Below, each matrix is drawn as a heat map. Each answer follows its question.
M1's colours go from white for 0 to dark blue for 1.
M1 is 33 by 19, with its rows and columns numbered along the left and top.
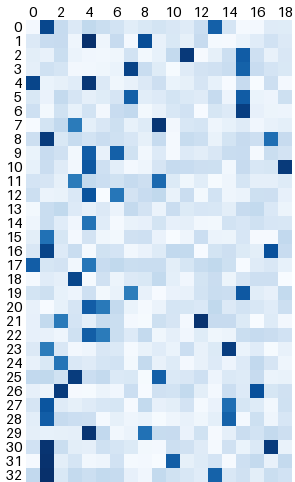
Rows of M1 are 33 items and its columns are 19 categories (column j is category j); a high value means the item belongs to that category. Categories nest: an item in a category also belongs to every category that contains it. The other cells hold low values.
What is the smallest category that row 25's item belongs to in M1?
9
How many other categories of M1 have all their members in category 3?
1
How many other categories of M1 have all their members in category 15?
2
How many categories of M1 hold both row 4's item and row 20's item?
1
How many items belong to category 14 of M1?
3
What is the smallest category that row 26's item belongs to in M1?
16
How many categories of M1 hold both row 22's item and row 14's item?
1
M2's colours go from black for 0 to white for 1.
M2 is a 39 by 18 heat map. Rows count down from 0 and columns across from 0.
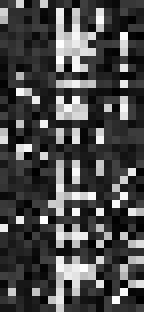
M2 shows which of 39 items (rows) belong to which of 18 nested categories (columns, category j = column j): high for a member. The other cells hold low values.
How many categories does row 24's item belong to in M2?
6
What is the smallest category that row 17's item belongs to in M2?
0
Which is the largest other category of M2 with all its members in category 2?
5
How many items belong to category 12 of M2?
12
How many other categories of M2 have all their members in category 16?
1
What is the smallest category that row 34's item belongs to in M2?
11
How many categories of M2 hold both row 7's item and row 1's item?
2
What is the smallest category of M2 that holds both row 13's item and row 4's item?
8
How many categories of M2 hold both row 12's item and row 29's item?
3
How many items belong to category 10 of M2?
11
